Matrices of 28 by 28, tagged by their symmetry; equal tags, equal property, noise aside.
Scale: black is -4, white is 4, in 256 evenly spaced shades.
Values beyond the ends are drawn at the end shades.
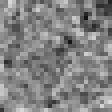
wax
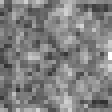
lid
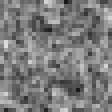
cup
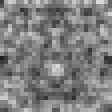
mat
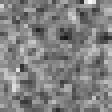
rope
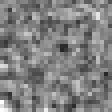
wax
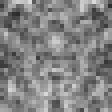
mat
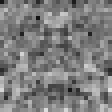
mat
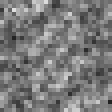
cup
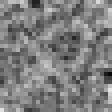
wax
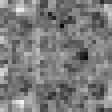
lid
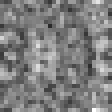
lid
